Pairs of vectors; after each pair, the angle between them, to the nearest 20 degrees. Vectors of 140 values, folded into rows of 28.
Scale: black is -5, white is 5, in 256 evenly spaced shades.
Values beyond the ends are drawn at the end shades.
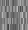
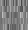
40 degrees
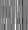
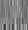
60 degrees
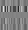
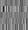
140 degrees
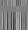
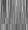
100 degrees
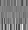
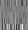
20 degrees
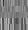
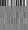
80 degrees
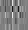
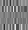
80 degrees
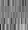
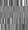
140 degrees
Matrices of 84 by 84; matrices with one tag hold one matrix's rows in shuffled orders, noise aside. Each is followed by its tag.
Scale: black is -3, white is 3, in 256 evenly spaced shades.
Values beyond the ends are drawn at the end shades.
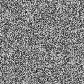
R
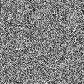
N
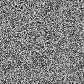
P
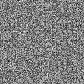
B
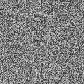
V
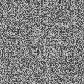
V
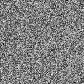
N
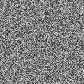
P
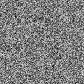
P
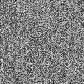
N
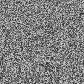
P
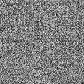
V
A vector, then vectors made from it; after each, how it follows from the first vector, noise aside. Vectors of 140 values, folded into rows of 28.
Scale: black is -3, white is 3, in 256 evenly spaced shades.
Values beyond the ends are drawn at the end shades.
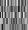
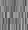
reversed, shrunk.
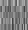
wrapped around, shrunk.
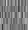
shrunk.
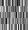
wrapped around, negated.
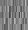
wrapped around, shrunk.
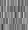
shrunk.
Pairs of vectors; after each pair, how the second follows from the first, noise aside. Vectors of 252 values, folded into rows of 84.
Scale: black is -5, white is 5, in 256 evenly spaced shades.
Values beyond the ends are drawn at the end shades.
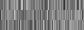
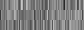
copied.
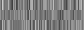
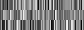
reversed, negated, scaled up.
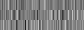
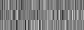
copied.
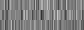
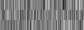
wrapped around.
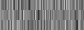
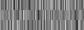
copied.
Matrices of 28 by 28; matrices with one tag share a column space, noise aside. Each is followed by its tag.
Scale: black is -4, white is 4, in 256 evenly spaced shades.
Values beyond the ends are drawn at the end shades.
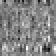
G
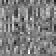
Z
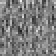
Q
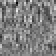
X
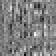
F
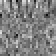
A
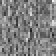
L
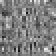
G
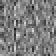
L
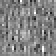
G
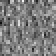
L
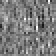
Z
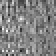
Q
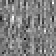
Q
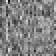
L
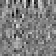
A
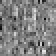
Z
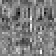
Z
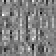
G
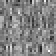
G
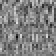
X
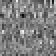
A
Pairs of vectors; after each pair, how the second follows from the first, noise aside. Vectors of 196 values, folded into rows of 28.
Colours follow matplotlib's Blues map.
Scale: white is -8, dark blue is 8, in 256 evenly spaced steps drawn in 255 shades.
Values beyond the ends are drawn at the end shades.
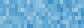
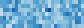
wrapped around, scaled up.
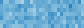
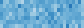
copied.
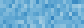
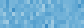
reversed, partly zeroed.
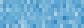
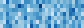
wrapped around, negated, scaled up.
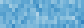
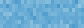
wrapped around, shrunk.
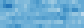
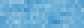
wrapped around, shrunk.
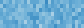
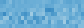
reversed, partly zeroed.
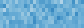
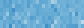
wrapped around, partly zeroed.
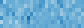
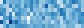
negated, scaled up.
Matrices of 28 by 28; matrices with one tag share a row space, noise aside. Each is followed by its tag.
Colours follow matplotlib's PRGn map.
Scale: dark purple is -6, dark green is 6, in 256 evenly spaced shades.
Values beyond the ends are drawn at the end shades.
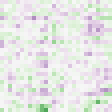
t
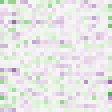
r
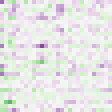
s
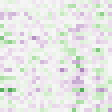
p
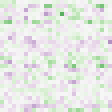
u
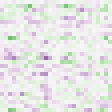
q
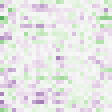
s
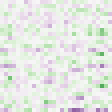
u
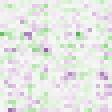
q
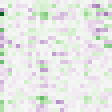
t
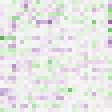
r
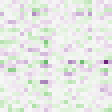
q
